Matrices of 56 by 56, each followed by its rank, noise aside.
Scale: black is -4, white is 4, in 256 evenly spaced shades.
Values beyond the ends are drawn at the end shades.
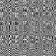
four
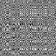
four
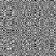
four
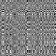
three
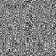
six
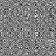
six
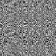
six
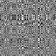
four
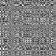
four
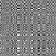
two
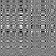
two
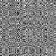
four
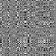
four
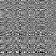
four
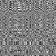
four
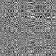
four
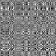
three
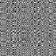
three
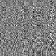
six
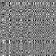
three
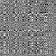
four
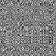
six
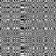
two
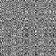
six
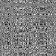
six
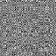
six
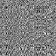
six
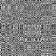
four
